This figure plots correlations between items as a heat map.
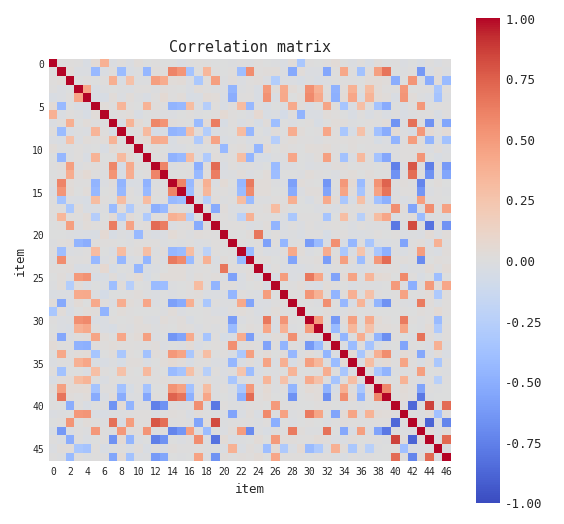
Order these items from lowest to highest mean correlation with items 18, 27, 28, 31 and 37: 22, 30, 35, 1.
1, 22, 35, 30
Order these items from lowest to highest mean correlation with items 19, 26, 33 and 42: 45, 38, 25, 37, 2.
25, 37, 38, 45, 2
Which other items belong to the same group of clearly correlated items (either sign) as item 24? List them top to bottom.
10, 20
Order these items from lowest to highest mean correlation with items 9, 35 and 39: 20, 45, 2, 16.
16, 45, 20, 2
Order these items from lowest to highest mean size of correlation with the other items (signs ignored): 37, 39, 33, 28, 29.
29, 37, 33, 28, 39
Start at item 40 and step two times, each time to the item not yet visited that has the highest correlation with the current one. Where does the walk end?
46
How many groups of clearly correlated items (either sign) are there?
5
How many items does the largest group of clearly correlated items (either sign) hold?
17
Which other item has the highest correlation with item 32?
43
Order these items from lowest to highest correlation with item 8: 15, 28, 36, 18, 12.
15, 18, 12, 36, 28
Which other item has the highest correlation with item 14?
39
